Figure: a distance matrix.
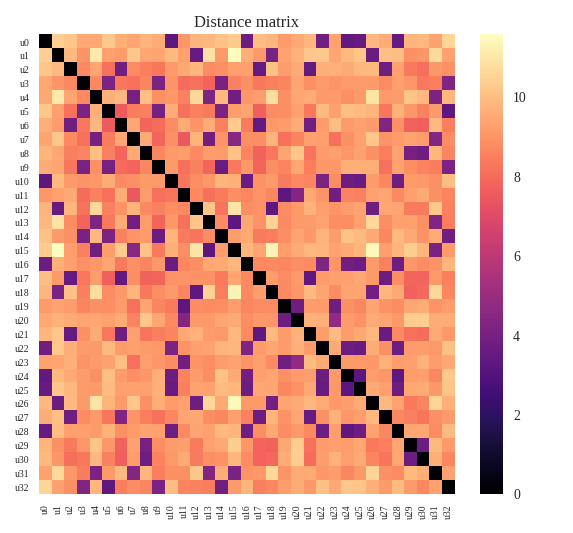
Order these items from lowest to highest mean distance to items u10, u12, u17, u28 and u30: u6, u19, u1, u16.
u16, u6, u1, u19
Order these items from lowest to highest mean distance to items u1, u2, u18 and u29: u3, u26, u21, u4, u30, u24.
u26, u30, u21, u3, u24, u4
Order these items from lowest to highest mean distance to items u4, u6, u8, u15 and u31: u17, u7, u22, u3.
u7, u17, u3, u22
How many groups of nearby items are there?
7
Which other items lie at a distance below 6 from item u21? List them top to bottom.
u2, u6, u17, u27
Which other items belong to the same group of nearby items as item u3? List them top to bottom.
u5, u9, u14, u32
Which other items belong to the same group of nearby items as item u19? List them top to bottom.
u11, u20, u23
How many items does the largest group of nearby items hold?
7
